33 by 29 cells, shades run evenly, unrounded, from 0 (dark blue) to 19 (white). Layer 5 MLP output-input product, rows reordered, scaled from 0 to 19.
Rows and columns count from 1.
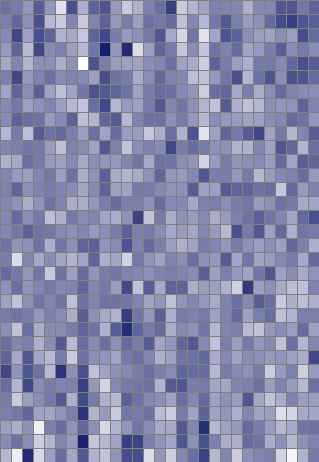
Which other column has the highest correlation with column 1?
14
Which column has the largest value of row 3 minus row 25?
17
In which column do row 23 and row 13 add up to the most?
11
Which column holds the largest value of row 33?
27
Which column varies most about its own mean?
8
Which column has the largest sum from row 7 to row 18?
19
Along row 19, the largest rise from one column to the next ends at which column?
2
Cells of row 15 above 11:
6
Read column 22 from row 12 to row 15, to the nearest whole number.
10 10 6 8
